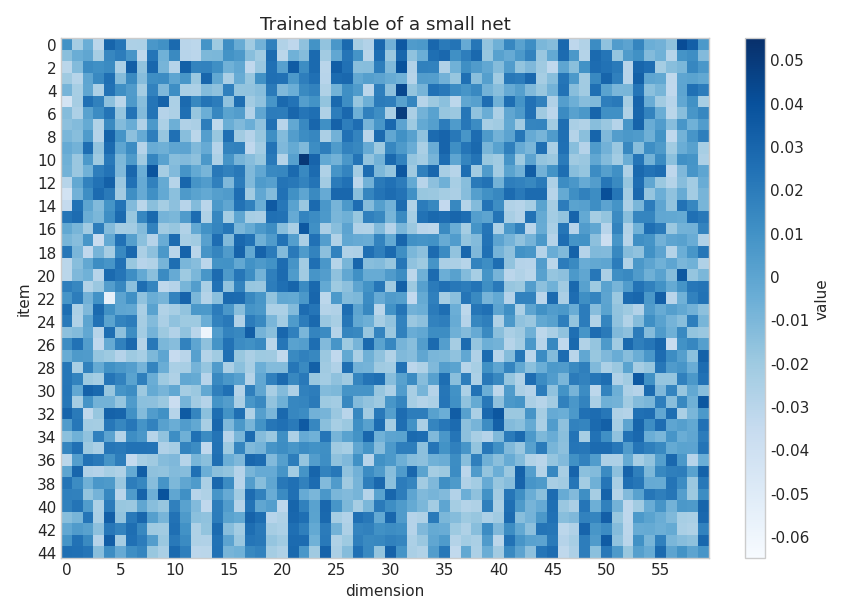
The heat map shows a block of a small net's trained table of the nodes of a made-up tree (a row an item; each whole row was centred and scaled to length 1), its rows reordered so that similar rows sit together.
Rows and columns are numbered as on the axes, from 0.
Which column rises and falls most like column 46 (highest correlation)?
26
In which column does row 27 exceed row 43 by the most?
46
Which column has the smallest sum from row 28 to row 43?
13
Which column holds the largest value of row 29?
53
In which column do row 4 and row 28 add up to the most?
31
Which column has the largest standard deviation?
20
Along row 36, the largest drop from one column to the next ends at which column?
6
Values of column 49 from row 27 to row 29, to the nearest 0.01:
-0.02 -0.01 0.02
